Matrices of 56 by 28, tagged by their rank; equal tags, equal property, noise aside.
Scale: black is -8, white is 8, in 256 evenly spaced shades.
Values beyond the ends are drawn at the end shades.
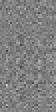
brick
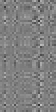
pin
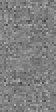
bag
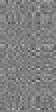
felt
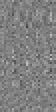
brick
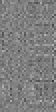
brick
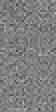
bag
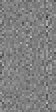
bag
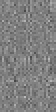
felt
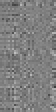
pin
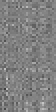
brick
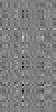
pin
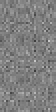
felt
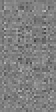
bag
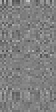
pin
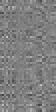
pin
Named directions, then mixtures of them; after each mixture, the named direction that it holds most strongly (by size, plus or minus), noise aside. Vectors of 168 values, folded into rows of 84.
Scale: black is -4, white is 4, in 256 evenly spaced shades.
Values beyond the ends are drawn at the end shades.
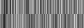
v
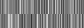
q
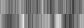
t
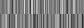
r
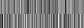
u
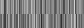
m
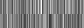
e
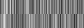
v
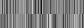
e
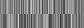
e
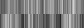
t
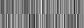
m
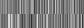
q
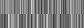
q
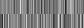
u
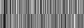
v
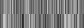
v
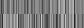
m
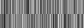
v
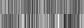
t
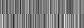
u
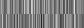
m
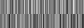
r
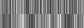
v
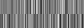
r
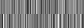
u
